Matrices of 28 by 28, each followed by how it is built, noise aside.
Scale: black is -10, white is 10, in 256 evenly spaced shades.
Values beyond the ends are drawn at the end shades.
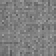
blocks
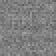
blocks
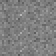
repeating rows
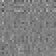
low rank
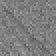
Toeplitz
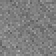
Toeplitz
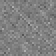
Toeplitz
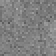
smooth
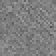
Toeplitz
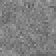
smooth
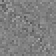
banded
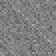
Toeplitz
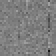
uneven columns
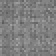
blocks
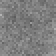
smooth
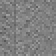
repeating rows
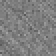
Toeplitz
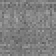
blocks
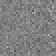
uneven columns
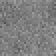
smooth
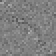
banded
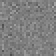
low rank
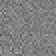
low rank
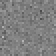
uneven columns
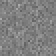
repeating rows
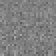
low rank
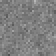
smooth
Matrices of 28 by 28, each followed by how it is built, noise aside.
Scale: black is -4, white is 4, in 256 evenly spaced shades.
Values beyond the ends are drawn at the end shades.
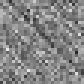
Toeplitz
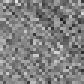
Toeplitz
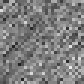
Hankel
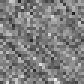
Toeplitz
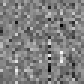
uneven columns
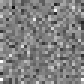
uneven columns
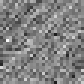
Hankel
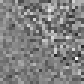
upper triangular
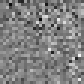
upper triangular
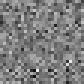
low rank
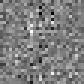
uneven columns
